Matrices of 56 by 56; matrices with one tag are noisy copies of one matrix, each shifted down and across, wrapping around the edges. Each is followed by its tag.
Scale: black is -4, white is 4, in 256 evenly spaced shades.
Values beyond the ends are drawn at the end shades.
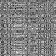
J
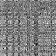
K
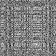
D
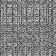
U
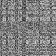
K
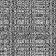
D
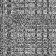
K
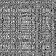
D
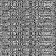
J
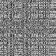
D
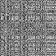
D
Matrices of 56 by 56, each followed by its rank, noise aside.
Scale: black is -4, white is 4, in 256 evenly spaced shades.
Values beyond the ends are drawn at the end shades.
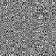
seven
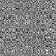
seven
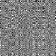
five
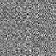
eight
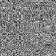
eight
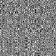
seven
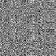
seven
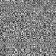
eight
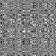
four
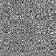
six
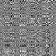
five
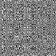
seven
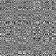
four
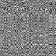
five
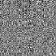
seven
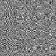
five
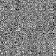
seven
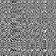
four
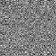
seven
